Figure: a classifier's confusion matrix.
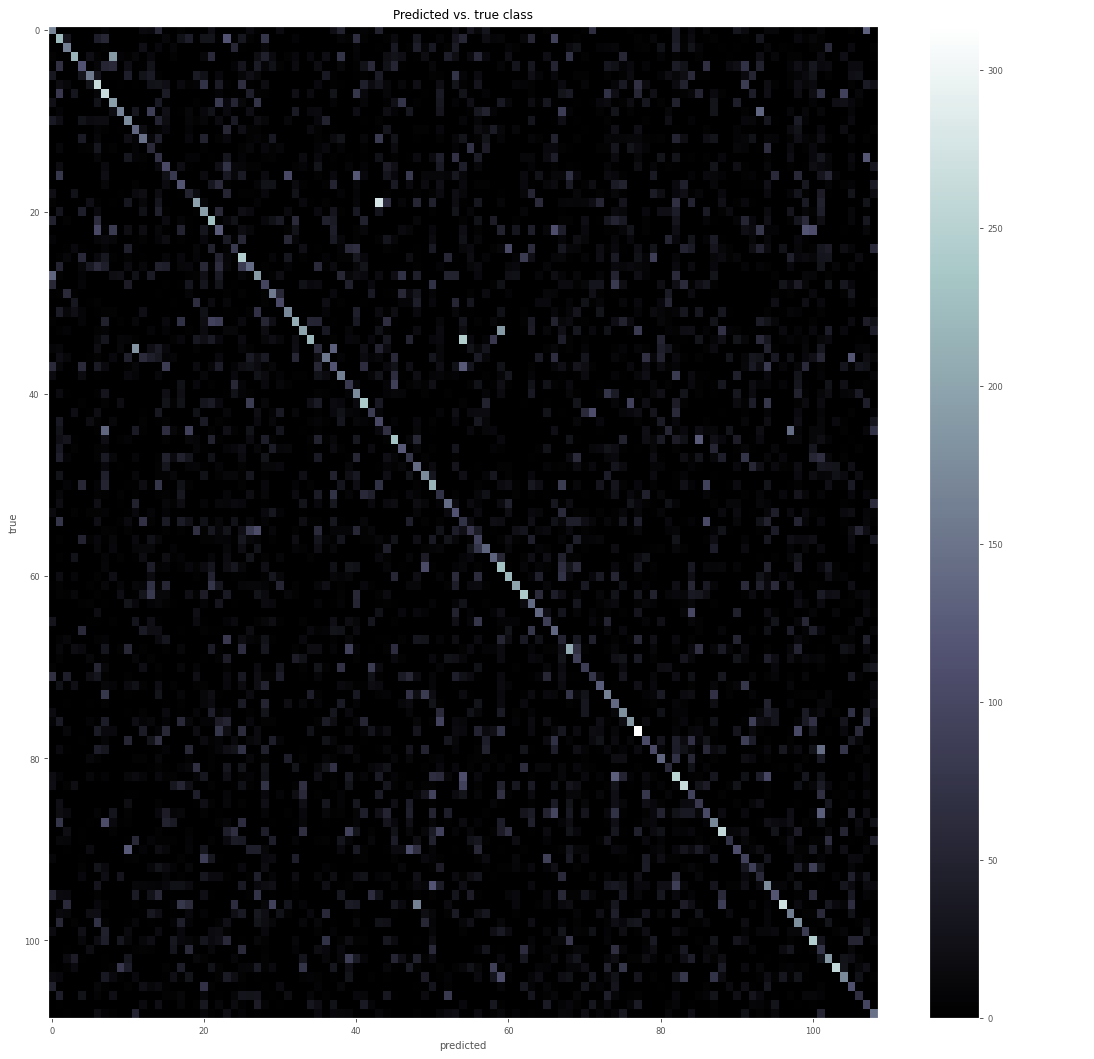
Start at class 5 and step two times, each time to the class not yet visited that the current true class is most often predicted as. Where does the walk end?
67
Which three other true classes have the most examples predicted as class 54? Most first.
34, 37, 82
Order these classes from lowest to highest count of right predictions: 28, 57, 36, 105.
28, 105, 57, 36
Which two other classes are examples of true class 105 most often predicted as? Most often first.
20, 0
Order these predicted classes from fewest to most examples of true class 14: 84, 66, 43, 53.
84, 43, 66, 53
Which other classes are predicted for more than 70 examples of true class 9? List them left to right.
13, 67, 93
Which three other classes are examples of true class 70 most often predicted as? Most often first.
42, 38, 6
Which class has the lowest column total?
89
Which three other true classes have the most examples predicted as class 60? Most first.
24, 88, 52
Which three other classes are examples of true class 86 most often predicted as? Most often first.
101, 66, 74
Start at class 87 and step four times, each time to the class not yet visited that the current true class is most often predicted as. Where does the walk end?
49
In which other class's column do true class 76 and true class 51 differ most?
92
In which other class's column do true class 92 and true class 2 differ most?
100
